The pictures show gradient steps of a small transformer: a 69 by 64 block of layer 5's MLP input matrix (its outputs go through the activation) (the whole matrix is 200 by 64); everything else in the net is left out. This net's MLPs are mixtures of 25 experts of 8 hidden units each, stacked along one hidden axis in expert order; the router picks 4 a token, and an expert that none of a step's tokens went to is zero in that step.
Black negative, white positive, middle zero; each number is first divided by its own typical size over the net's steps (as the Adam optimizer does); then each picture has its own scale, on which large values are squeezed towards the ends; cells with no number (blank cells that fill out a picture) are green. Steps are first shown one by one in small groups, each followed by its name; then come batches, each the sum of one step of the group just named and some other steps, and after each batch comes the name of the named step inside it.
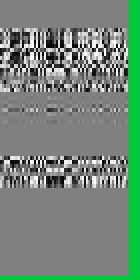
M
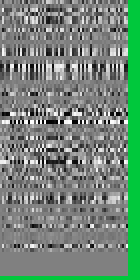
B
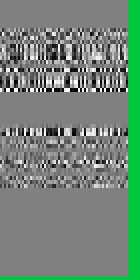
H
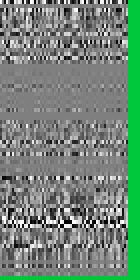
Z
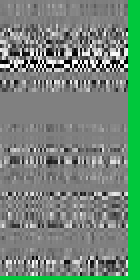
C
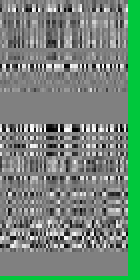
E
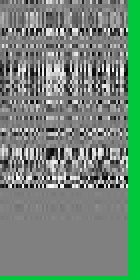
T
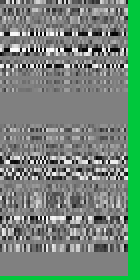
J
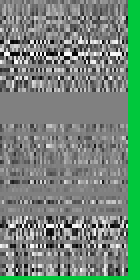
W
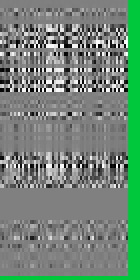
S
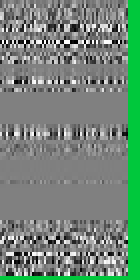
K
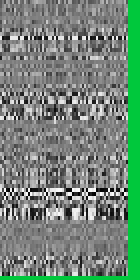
J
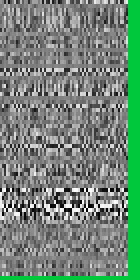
S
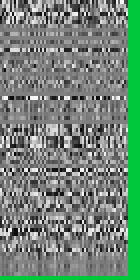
J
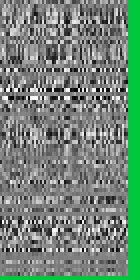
H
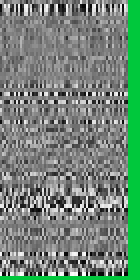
T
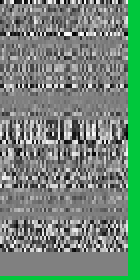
B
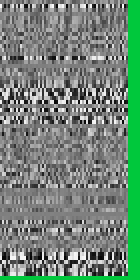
H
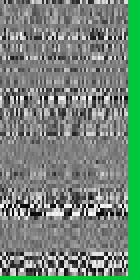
H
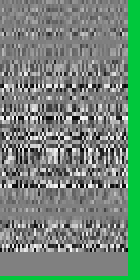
B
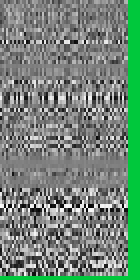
K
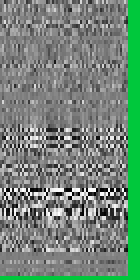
E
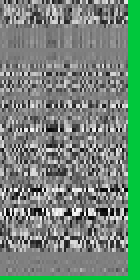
E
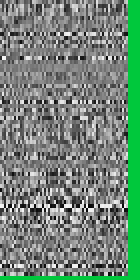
Z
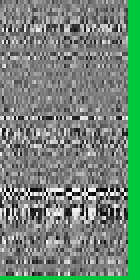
K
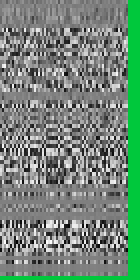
M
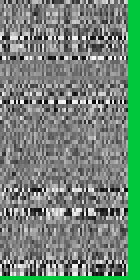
J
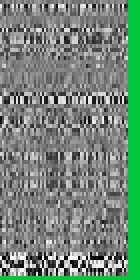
J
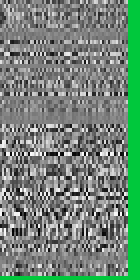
W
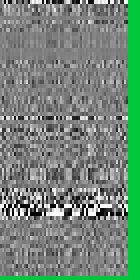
E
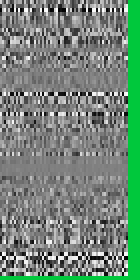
Z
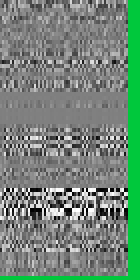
C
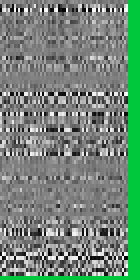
E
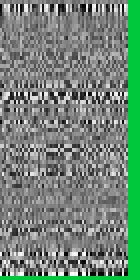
C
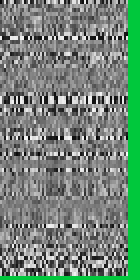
W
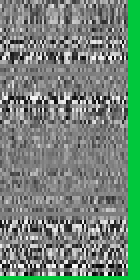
W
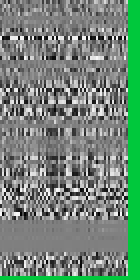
H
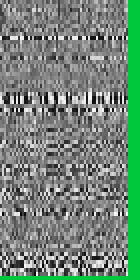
E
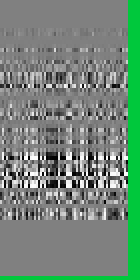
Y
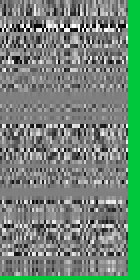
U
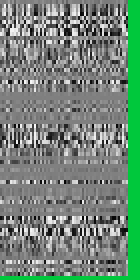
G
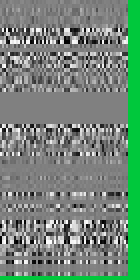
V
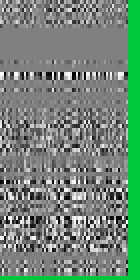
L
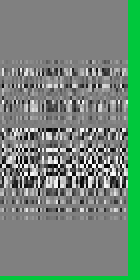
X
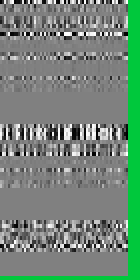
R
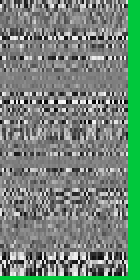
R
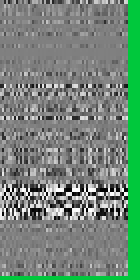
X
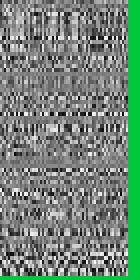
G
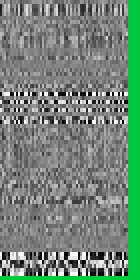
G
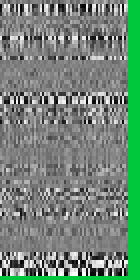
G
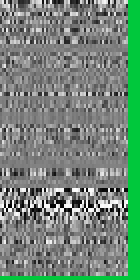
V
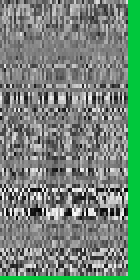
Y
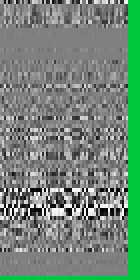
Y
